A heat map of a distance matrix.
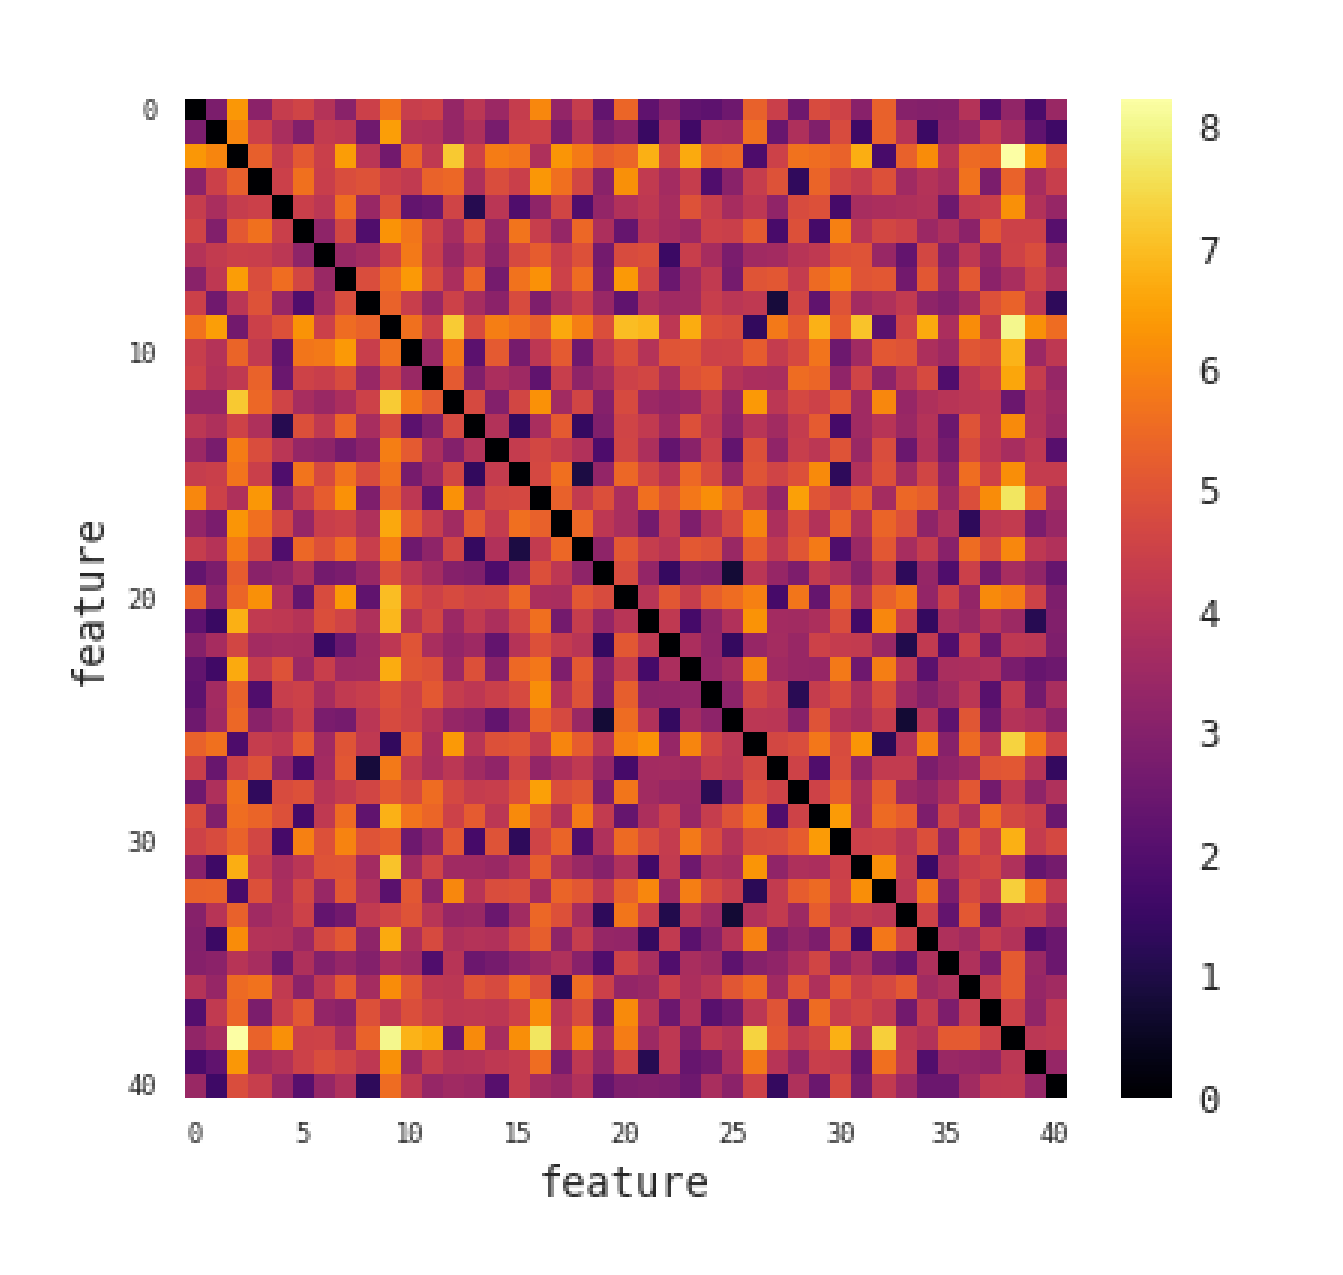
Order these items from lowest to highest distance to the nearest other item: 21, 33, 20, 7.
33, 21, 20, 7
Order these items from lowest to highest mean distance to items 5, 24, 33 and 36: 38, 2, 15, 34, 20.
34, 20, 38, 15, 2
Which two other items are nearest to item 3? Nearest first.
28, 24
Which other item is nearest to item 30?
15
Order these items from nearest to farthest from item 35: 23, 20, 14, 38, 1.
14, 1, 23, 20, 38
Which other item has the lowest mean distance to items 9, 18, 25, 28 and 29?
19
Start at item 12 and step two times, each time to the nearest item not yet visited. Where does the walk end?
23
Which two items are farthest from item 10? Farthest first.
38, 7
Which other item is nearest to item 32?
26
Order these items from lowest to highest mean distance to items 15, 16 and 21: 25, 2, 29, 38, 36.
25, 36, 29, 2, 38
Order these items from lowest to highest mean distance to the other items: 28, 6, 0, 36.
0, 6, 28, 36
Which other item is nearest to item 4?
13
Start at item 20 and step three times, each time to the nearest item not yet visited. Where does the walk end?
40
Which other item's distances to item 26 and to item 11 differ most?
9
